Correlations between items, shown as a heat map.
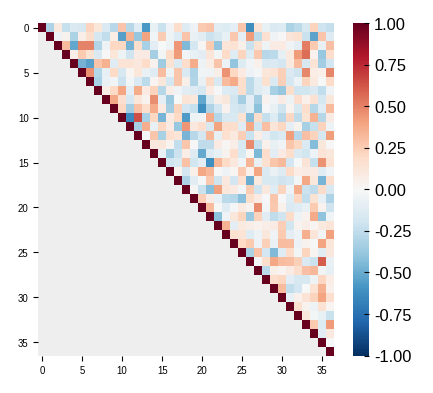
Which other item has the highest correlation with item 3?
33
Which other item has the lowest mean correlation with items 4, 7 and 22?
2
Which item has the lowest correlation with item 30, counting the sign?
7
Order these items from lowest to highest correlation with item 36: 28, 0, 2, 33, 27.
0, 27, 28, 2, 33
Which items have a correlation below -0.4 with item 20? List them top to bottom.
8, 9, 14
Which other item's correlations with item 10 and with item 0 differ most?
12
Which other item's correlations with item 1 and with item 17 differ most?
26
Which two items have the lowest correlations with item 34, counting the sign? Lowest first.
1, 13
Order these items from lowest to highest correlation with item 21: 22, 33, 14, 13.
22, 13, 14, 33
